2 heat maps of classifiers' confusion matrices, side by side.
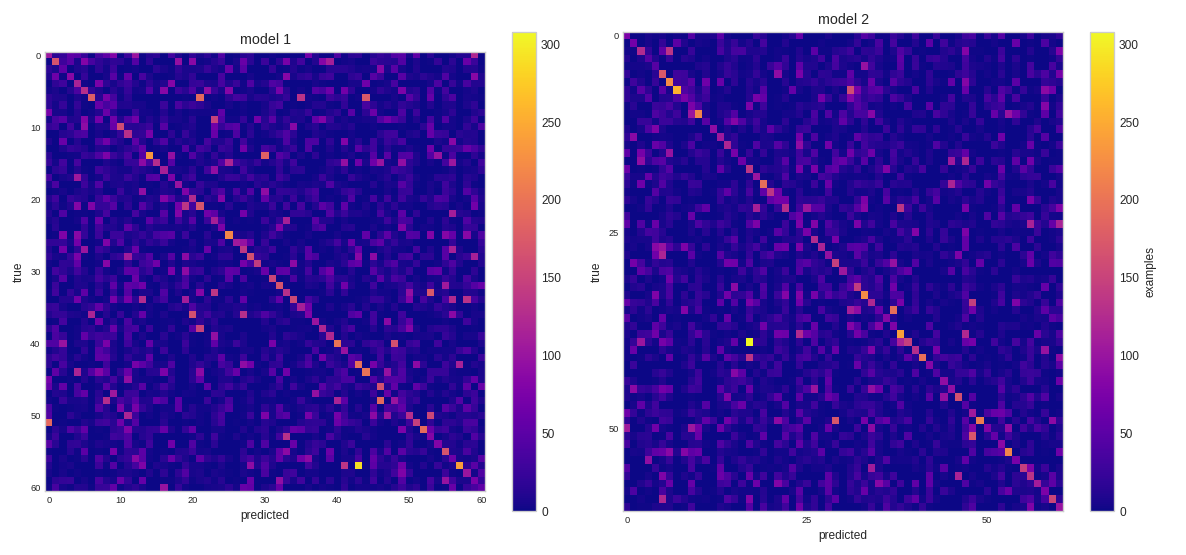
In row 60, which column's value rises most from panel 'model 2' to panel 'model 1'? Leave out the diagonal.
16
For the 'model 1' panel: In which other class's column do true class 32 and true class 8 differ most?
55
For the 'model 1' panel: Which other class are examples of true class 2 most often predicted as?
46
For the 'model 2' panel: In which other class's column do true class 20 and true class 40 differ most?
58
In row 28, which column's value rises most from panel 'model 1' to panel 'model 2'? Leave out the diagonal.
5
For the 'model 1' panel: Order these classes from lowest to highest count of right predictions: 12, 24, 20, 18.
12, 24, 18, 20
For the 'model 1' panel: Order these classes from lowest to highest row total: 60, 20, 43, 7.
7, 60, 20, 43
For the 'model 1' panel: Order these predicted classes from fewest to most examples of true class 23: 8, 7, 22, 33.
8, 22, 7, 33
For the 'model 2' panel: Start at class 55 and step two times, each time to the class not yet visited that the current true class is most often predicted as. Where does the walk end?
48
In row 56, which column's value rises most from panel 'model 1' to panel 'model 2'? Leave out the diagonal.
46
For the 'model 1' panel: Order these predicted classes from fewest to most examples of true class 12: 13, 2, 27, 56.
13, 27, 2, 56
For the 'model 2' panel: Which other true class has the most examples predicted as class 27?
8
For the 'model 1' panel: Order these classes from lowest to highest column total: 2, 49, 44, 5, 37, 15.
15, 44, 37, 2, 5, 49
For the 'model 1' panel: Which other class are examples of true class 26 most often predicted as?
27
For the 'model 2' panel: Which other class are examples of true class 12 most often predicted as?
4
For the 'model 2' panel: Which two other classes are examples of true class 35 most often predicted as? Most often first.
37, 31
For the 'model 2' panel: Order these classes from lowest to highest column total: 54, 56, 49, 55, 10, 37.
49, 55, 54, 10, 37, 56
